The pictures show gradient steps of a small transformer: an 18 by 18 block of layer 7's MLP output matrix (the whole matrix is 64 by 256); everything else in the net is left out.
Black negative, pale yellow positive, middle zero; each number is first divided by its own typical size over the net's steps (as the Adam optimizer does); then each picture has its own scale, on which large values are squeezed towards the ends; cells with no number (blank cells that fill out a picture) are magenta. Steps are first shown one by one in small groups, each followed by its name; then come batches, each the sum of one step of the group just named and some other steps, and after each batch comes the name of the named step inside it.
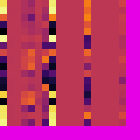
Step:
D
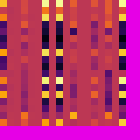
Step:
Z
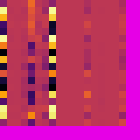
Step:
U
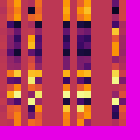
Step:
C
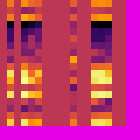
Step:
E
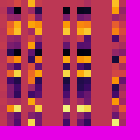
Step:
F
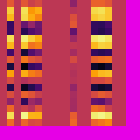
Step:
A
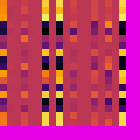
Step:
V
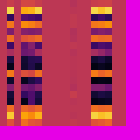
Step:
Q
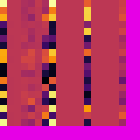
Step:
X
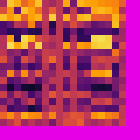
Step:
A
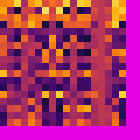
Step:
F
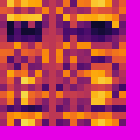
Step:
E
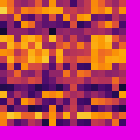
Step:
D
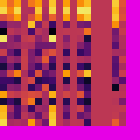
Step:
D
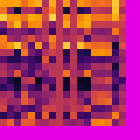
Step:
F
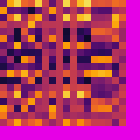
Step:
C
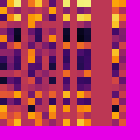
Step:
C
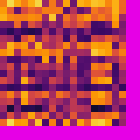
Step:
E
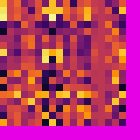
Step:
C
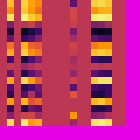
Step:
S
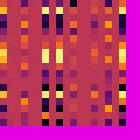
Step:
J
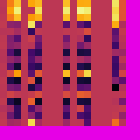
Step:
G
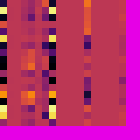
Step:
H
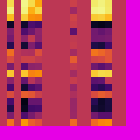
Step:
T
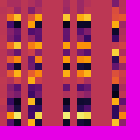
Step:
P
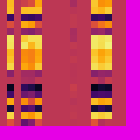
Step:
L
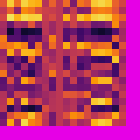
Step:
S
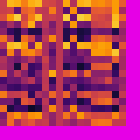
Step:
P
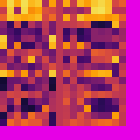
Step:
T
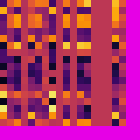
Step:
H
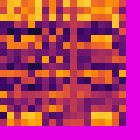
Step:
G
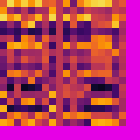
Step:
P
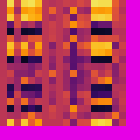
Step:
S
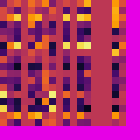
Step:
P
